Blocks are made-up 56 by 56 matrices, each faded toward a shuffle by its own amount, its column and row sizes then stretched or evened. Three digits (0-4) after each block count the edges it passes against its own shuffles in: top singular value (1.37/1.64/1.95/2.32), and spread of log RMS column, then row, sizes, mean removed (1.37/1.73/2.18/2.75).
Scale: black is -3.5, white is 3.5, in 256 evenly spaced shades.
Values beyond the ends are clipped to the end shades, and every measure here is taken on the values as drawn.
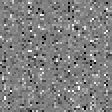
1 3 0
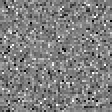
0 0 0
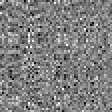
4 2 1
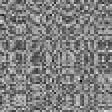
4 0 0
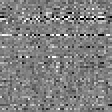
4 0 4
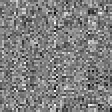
3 2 1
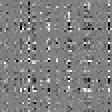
4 4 3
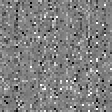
1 3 0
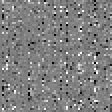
0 4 1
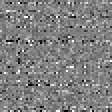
1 1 4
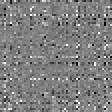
3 3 4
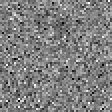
1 0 0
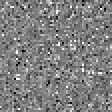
0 2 0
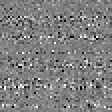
2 0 4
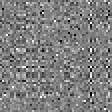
4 2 2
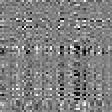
4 4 4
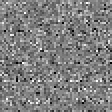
0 0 3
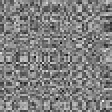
4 1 1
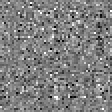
2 1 2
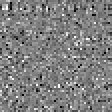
2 1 3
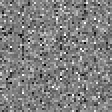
0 3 0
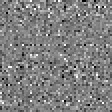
0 1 3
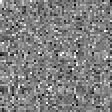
2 1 1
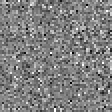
0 1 0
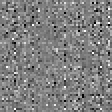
0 4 2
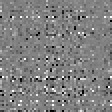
3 3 4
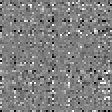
2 3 3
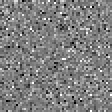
1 0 1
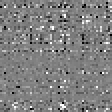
2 2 4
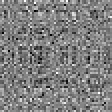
4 2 1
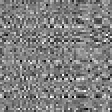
4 0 4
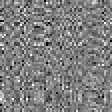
4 2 1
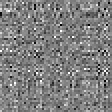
4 3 2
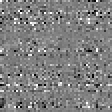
3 3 4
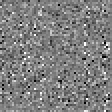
0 3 1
